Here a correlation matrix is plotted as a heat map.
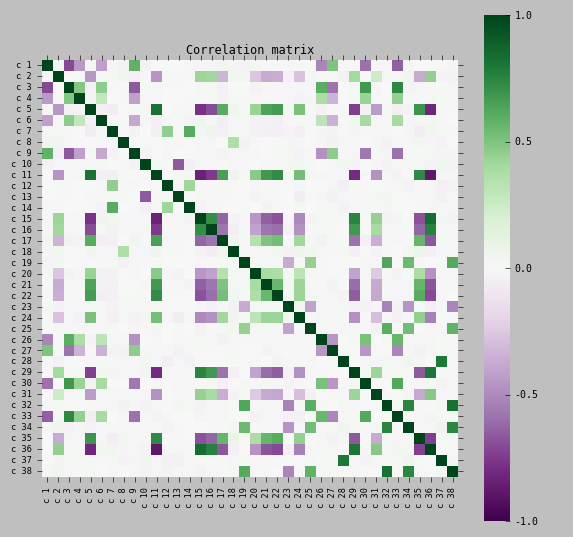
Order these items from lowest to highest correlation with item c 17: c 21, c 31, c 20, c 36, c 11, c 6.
c 36, c 31, c 6, c 20, c 21, c 11
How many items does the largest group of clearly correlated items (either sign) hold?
14
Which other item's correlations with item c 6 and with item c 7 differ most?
c 14
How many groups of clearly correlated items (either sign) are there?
7
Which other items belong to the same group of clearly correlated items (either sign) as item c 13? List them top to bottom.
c 10
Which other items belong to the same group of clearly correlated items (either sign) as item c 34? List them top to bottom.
c 19, c 23, c 25, c 32, c 38
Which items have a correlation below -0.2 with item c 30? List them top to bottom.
c 1, c 9, c 27
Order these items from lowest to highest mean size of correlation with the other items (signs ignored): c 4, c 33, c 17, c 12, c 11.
c 12, c 4, c 33, c 17, c 11
